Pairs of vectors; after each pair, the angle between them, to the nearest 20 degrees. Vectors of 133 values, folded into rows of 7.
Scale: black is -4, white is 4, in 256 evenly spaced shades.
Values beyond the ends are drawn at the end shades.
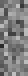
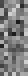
20 degrees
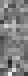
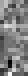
20 degrees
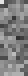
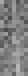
80 degrees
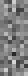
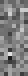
100 degrees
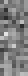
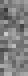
20 degrees
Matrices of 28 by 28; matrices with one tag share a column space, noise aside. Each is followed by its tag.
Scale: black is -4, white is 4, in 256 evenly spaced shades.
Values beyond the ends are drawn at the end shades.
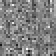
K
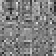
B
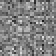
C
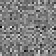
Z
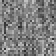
K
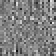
B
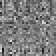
B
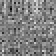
B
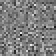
Z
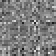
C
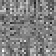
B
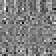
B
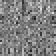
B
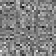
Z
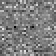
Z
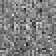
K
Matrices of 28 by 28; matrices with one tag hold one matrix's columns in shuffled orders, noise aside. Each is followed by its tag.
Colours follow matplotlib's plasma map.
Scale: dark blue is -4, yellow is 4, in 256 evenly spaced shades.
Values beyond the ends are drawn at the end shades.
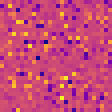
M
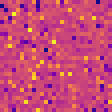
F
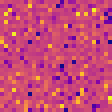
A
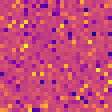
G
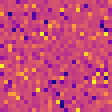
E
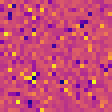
E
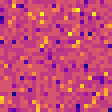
A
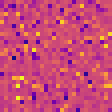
M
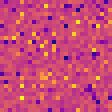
M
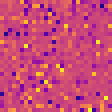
G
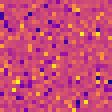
E
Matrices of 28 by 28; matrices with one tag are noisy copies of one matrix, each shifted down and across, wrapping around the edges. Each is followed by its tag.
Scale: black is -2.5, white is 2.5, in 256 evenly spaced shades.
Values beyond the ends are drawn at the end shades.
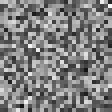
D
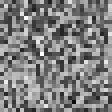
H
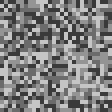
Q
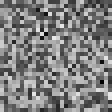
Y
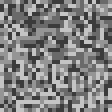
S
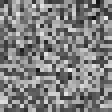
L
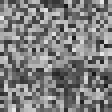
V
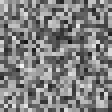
S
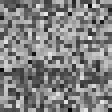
V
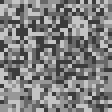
Q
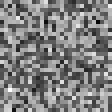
Y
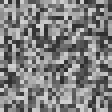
S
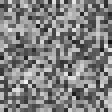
D
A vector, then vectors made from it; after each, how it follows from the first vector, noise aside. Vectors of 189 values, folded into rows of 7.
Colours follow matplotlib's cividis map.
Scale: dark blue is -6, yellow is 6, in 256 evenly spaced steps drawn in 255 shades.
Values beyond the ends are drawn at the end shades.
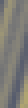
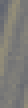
reversed, negated, shrunk.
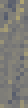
wrapped around, partly zeroed.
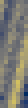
negated, scaled up.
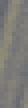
reversed, negated, shrunk.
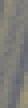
shrunk.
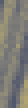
copied.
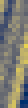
negated, scaled up.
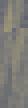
wrapped around, shrunk.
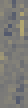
wrapped around, partly zeroed.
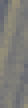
reversed, negated, shrunk.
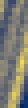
negated, scaled up.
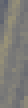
reversed, negated, shrunk.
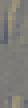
wrapped around, partly zeroed.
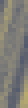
copied.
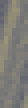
reversed, negated, shrunk.
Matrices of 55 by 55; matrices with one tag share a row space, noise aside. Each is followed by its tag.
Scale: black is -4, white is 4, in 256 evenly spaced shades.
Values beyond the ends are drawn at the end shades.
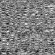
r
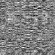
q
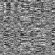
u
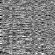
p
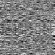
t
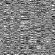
u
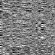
p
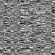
u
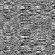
u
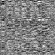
q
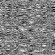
t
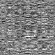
q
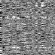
p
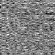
r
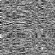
p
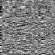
p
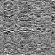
u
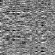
p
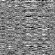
q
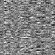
u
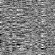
p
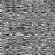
p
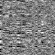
p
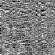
p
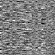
p
